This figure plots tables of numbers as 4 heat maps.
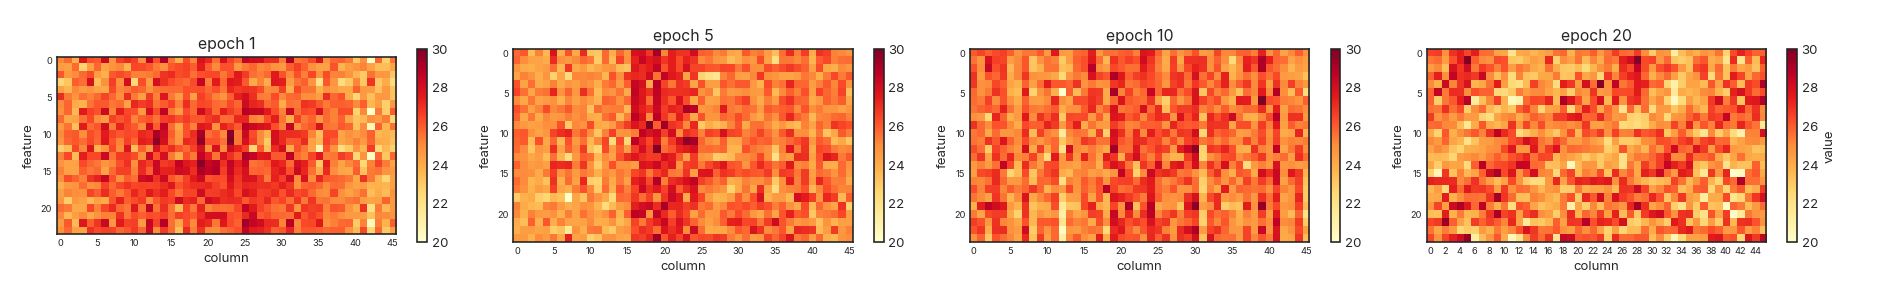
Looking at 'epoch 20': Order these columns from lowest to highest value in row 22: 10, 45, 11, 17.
45, 10, 11, 17
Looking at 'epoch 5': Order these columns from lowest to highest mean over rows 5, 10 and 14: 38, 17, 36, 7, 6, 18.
38, 36, 6, 7, 18, 17
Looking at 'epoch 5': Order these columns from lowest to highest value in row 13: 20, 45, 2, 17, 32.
2, 32, 45, 17, 20
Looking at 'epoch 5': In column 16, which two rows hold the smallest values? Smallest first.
14, 10
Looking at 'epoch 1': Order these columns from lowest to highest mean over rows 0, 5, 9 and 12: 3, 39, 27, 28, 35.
39, 35, 28, 3, 27
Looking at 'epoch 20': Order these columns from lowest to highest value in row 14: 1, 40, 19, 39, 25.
19, 40, 1, 25, 39
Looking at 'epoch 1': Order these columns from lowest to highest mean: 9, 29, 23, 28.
28, 9, 29, 23
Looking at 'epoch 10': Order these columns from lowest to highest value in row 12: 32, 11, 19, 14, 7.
14, 11, 32, 7, 19
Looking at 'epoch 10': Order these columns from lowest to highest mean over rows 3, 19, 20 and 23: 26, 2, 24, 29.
26, 2, 29, 24
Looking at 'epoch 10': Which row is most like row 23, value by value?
10
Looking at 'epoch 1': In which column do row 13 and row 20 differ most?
3
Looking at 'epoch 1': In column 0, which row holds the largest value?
5
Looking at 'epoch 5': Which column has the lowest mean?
11
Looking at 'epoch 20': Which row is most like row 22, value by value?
11
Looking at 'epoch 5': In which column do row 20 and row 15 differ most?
26
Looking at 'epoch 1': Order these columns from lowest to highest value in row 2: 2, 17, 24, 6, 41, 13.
41, 6, 2, 13, 17, 24
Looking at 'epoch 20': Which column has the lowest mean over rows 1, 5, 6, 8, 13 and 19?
33
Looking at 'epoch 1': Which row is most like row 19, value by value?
21
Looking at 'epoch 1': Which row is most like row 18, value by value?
17
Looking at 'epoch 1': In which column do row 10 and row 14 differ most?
16
